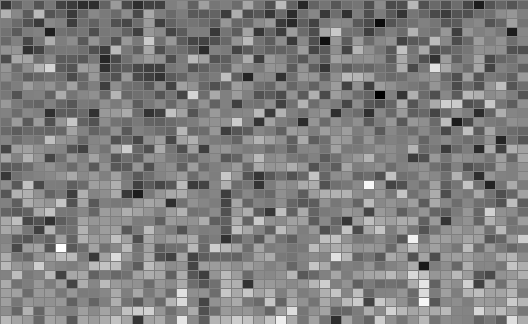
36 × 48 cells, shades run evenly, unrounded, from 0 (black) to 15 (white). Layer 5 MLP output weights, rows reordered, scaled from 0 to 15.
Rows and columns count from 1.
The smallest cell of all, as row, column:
11, 35
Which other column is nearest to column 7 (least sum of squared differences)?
36
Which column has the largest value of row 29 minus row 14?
42
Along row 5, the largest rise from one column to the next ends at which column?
31
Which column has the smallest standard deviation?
33
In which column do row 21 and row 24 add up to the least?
24
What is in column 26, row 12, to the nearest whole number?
4
